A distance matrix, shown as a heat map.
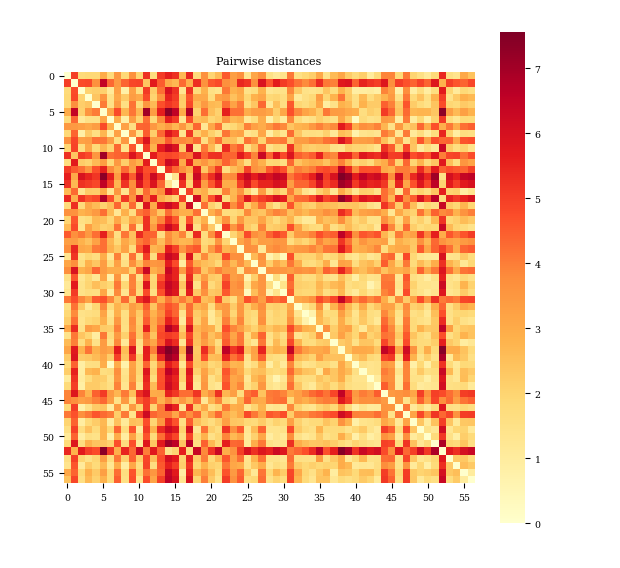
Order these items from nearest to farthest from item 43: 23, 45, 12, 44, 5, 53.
53, 5, 12, 23, 45, 44
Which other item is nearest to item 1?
11
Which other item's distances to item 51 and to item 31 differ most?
38
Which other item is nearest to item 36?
4
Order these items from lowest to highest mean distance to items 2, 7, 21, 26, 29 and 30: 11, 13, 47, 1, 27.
27, 47, 13, 1, 11
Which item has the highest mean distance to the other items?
14
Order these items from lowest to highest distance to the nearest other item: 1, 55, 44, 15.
55, 15, 44, 1
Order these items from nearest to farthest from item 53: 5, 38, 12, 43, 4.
43, 4, 12, 38, 5
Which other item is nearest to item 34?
33
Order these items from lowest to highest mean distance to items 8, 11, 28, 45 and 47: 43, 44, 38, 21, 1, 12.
43, 21, 12, 1, 44, 38
